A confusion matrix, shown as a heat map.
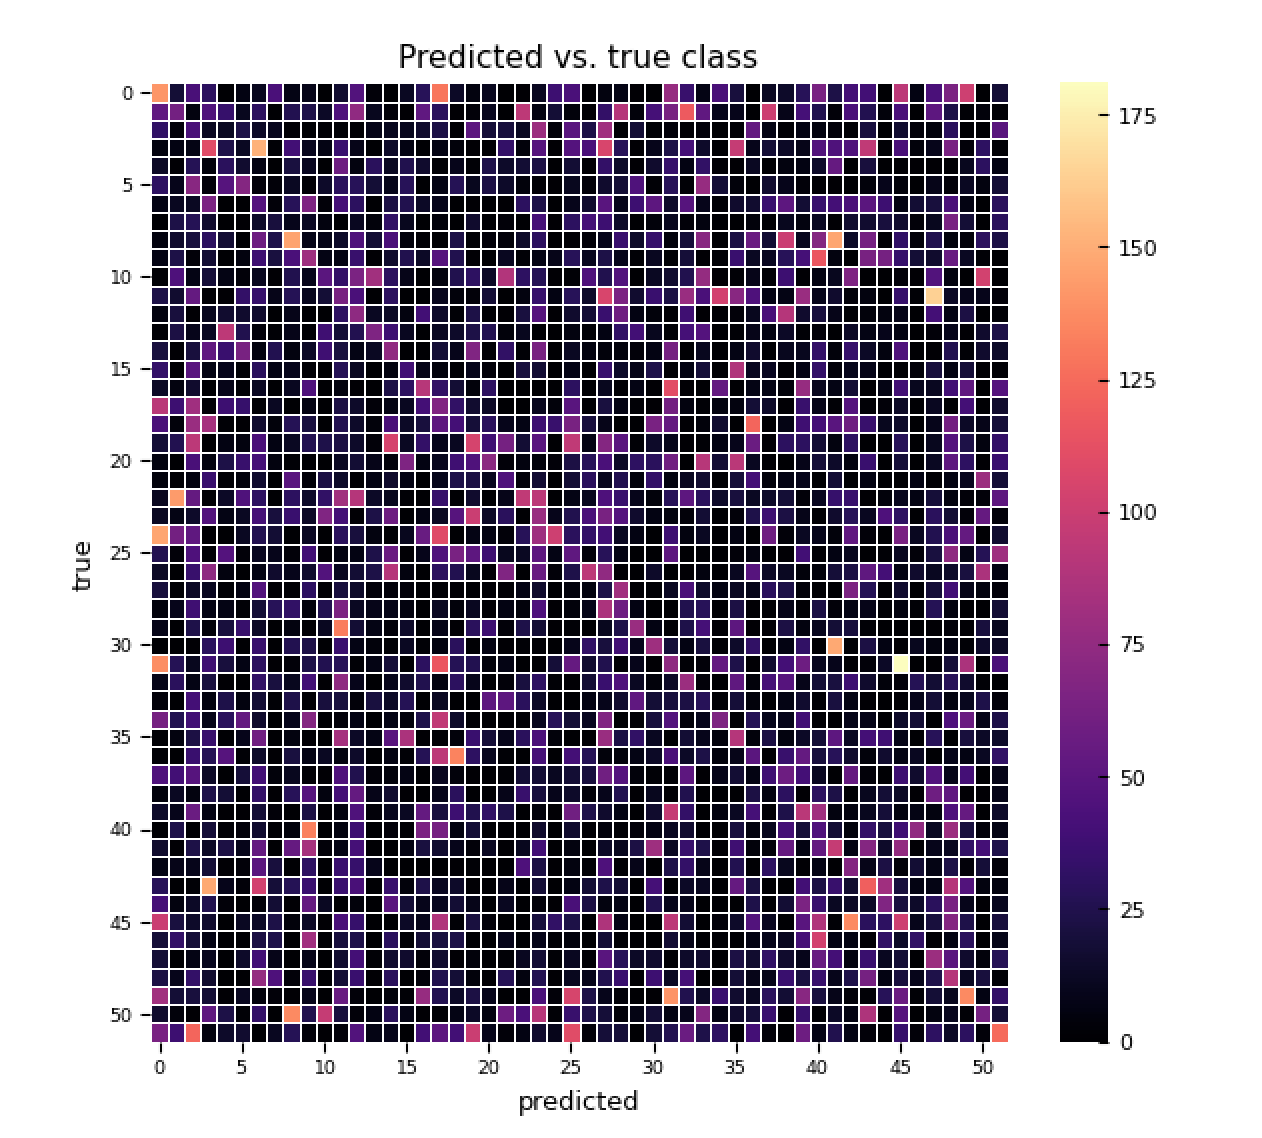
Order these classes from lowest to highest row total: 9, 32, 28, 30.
28, 30, 32, 9
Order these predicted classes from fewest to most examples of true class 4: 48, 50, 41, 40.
48, 40, 50, 41
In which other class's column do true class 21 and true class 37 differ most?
50
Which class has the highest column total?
27
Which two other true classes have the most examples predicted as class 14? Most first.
19, 26
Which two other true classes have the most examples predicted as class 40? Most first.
9, 46
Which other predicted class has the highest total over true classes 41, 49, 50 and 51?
25
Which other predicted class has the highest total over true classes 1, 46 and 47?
40
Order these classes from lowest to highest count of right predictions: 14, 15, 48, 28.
15, 28, 14, 48
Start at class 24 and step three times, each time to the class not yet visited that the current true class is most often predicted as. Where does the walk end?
2
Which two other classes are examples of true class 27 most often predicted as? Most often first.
28, 42
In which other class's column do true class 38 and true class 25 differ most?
51
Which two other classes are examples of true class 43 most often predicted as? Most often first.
3, 6
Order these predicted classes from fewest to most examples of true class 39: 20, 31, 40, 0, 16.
0, 20, 16, 40, 31
